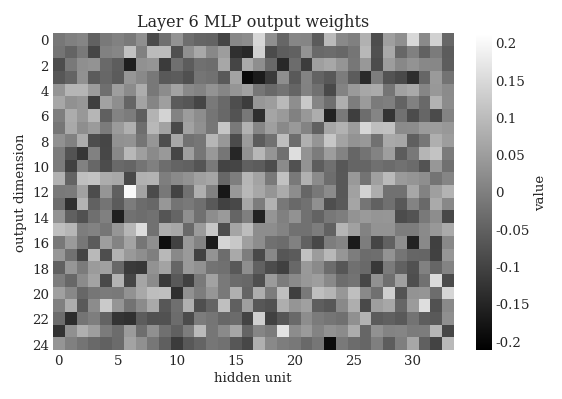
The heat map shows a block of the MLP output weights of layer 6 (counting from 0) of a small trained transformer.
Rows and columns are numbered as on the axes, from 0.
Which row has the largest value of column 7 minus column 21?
15
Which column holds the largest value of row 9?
20
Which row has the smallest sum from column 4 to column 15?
22
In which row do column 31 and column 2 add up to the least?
17
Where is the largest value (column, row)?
6, 12
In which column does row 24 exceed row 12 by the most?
14
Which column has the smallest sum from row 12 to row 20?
10
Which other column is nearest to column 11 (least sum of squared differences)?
31
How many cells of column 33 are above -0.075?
22
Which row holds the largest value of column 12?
23
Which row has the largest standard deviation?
16
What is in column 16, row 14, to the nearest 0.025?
0
